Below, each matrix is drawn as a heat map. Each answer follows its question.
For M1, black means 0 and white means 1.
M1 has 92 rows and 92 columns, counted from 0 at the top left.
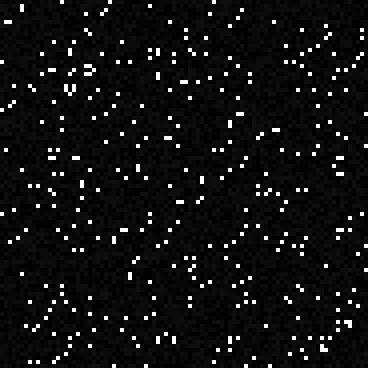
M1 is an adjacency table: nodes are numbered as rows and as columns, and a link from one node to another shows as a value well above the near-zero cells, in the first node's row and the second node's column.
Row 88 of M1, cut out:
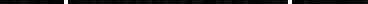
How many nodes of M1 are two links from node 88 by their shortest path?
4
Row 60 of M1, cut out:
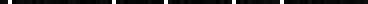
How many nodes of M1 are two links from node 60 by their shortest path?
9
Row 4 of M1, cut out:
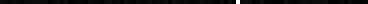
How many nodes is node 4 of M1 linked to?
1
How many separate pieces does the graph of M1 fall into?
2
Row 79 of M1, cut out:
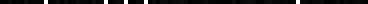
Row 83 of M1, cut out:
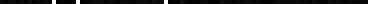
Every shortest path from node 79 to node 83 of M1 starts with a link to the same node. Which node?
node 36
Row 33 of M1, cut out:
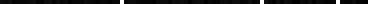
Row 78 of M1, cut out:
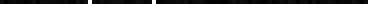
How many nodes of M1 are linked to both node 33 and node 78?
0
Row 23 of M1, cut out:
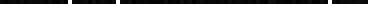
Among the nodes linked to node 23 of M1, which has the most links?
node 17
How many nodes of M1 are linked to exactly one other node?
4
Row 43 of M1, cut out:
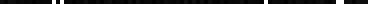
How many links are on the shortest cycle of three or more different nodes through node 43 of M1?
4
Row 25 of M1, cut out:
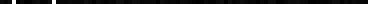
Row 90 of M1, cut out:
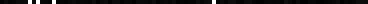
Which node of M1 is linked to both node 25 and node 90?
node 13
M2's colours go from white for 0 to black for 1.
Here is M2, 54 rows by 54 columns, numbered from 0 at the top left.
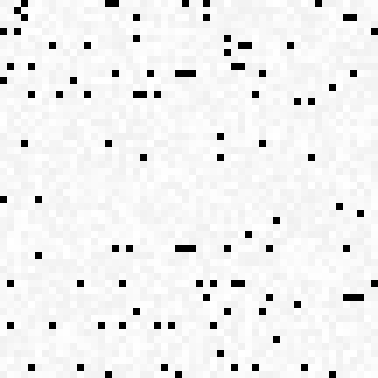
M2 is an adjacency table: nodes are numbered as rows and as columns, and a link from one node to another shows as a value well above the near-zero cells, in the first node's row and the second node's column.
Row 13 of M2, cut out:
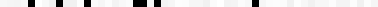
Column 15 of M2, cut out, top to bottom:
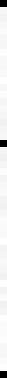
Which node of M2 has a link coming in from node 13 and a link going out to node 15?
node 20
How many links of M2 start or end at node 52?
6
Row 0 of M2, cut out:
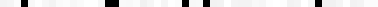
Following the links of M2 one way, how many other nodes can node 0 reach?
8
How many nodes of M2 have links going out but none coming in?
6
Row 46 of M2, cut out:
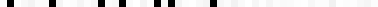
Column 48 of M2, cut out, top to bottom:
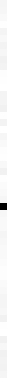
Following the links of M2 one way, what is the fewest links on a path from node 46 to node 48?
4
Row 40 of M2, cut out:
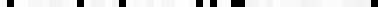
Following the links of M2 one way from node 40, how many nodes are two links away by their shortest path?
9
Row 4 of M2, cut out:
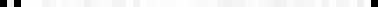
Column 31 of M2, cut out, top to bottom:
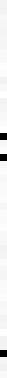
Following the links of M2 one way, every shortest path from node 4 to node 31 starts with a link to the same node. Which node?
node 2
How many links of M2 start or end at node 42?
7
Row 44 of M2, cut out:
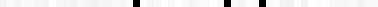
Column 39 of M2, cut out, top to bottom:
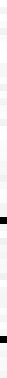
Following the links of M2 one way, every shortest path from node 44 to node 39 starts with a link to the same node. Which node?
node 19
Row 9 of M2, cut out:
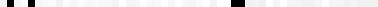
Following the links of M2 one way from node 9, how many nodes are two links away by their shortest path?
4
